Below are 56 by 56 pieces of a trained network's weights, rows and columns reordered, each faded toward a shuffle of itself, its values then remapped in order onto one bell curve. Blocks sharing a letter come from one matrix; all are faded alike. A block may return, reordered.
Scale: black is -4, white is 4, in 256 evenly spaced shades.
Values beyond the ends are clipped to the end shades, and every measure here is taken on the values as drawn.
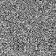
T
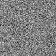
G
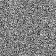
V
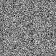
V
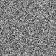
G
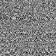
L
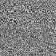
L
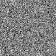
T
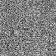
V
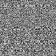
L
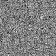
V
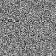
T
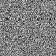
T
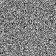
V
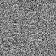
T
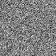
T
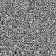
T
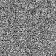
V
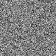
T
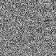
T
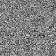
L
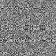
L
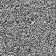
G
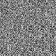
T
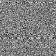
L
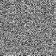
L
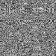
L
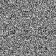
G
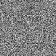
G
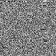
G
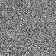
G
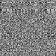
L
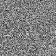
T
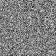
V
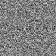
G
